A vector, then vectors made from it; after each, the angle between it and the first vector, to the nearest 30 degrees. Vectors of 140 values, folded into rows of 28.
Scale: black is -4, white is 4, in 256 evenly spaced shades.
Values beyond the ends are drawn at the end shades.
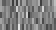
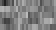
60 degrees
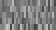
120 degrees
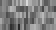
120 degrees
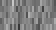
150 degrees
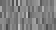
30 degrees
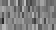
90 degrees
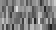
60 degrees
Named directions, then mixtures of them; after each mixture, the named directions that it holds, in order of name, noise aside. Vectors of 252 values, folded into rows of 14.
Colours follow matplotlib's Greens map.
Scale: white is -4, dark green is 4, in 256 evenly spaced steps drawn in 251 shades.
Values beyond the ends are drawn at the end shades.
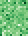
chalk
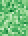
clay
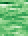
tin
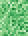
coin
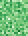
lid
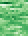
tin.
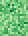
clay, coin.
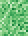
coin.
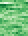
tin.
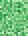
lid.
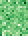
chalk.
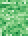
chalk, tin.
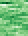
tin.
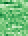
lid, tin.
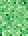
chalk.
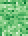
chalk, tin.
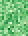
clay, lid.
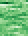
tin.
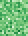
lid.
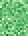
coin, lid.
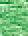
chalk, tin.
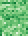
chalk, tin.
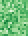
clay.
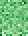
chalk, lid.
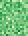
lid.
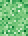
coin, lid.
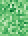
clay, coin.
